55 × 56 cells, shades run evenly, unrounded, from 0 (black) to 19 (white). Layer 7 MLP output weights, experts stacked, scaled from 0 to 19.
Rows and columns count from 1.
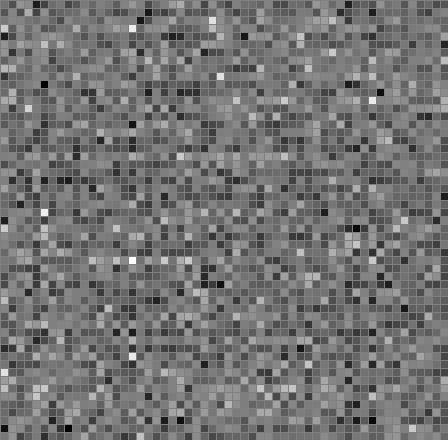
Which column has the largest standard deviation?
17
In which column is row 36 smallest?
28
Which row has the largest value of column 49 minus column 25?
12
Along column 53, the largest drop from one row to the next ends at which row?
15
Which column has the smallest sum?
19
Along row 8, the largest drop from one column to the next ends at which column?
24
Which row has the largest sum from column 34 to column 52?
13
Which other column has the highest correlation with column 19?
21
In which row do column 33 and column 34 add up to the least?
47
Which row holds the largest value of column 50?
29
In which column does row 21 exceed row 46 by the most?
26
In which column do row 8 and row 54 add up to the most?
52
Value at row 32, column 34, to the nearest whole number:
9
